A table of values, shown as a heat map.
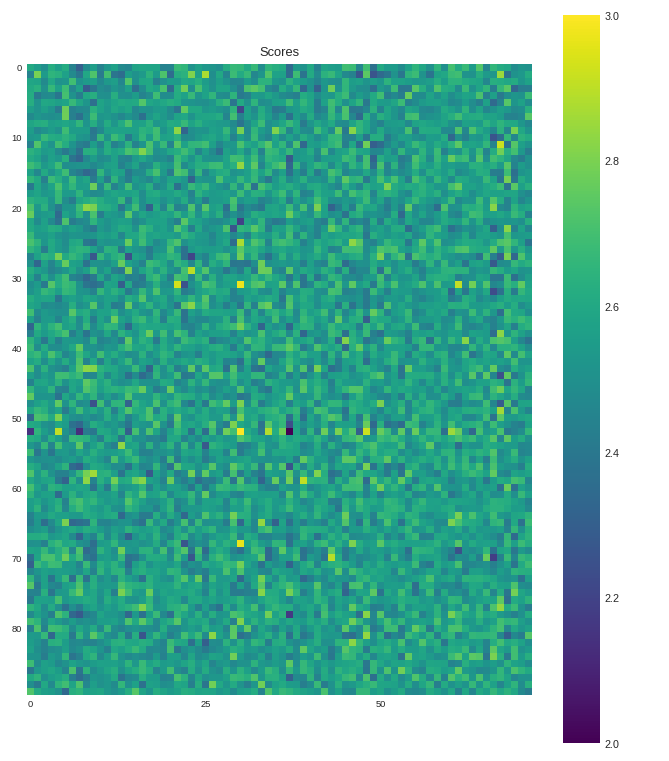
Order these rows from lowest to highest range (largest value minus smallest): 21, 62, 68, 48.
62, 21, 48, 68
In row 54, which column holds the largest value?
13
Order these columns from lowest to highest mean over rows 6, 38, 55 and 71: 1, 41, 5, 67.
41, 1, 67, 5
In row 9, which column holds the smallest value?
22
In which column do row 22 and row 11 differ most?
30
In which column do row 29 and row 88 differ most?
23
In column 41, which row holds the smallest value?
3
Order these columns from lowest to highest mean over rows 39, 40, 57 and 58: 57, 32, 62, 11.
57, 11, 32, 62
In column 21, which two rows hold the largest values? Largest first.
31, 9
